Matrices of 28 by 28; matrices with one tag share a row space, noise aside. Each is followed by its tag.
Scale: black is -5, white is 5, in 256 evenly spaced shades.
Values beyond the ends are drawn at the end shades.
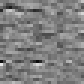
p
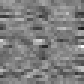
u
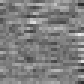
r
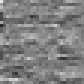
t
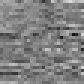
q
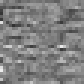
t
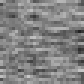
r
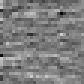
t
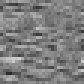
p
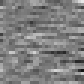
r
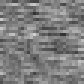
r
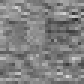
q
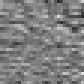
q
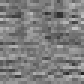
q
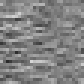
p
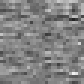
q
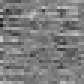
t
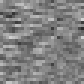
p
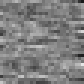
r
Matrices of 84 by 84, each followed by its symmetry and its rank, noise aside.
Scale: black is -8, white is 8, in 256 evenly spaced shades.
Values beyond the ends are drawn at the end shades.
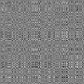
antisymmetric, rank two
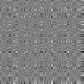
antisymmetric, rank two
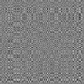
antisymmetric, rank two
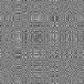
symmetric, rank three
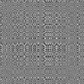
antisymmetric, rank two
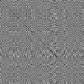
symmetric, rank three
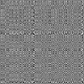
no symmetry, rank two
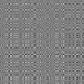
no symmetry, rank one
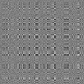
symmetric, rank one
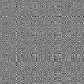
antisymmetric, rank two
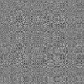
no symmetry, rank three
